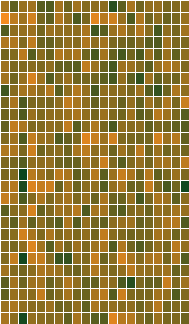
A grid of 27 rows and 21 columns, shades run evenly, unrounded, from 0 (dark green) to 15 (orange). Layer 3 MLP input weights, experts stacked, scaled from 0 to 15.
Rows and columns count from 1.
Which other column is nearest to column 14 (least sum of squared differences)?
5
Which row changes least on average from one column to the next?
23
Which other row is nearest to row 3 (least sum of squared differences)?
8
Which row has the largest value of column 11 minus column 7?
22
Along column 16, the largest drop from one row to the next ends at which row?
7
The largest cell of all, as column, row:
1, 2
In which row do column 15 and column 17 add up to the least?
24
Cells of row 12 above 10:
6
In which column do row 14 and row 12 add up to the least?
3
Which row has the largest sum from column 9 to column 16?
12
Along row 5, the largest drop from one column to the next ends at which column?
4
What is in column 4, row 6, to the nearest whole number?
8
